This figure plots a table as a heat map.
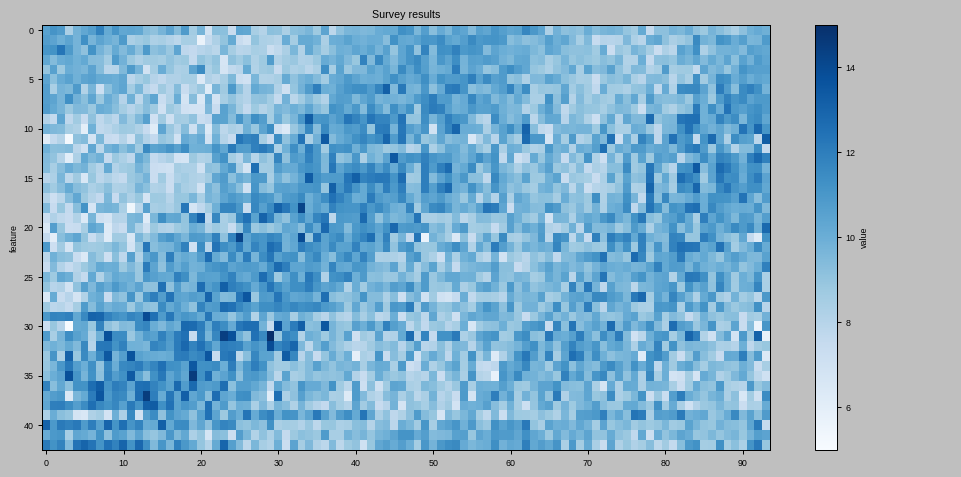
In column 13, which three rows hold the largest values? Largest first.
37, 29, 38
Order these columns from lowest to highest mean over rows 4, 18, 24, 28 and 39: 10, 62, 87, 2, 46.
2, 10, 62, 46, 87
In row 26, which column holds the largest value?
23
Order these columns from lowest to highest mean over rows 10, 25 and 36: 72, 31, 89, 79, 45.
31, 89, 79, 45, 72
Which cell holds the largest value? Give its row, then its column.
31, 29
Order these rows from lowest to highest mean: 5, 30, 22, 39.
5, 39, 30, 22
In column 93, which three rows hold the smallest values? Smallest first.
31, 33, 35
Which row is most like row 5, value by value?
1
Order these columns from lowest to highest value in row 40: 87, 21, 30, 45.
45, 30, 21, 87
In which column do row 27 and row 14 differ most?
26
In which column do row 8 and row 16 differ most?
78
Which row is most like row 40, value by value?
42
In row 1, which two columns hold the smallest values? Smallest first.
20, 26
